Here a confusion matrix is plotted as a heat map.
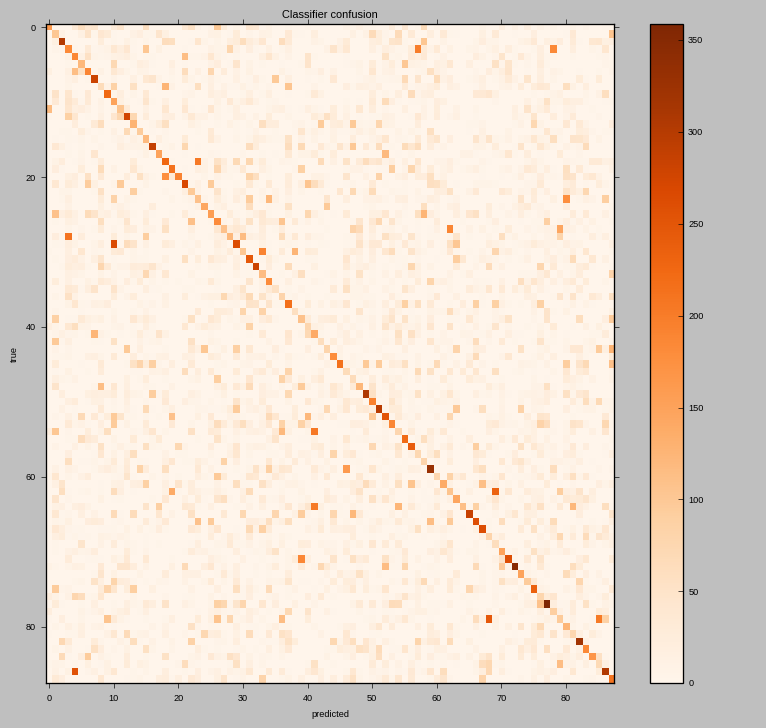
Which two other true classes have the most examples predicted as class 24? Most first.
43, 81
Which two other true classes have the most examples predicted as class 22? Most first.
26, 82
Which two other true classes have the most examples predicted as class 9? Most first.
79, 75
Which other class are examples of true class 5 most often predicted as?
55
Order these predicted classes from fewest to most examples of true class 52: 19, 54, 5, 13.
13, 54, 5, 19
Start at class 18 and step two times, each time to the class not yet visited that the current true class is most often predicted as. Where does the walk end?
80
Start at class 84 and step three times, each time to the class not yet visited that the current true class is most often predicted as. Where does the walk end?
21
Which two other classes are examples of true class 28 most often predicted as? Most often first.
3, 30
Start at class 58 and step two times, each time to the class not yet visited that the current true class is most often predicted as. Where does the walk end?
62
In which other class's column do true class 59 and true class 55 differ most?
46
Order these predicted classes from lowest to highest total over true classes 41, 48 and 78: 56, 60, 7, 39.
60, 56, 39, 7
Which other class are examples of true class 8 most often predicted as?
18
